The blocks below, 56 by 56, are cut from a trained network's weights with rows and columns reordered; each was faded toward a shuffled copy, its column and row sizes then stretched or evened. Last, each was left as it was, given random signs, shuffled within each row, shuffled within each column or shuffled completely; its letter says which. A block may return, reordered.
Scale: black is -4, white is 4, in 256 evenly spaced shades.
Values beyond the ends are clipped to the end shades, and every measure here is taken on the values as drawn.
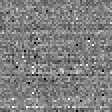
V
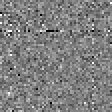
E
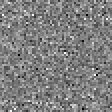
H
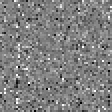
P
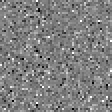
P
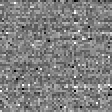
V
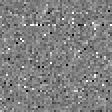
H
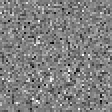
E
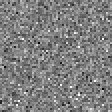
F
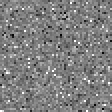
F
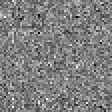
E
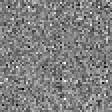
E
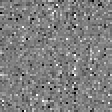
E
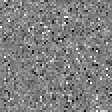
P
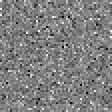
F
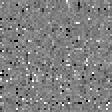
V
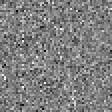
P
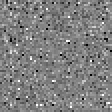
E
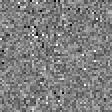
E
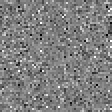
P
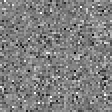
E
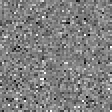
E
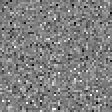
P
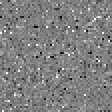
H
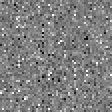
P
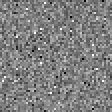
P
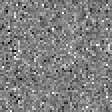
P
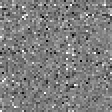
E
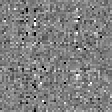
V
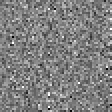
P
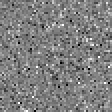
F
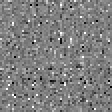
E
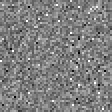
P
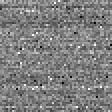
H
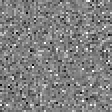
H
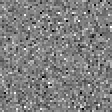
F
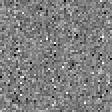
P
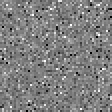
F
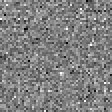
E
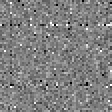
V
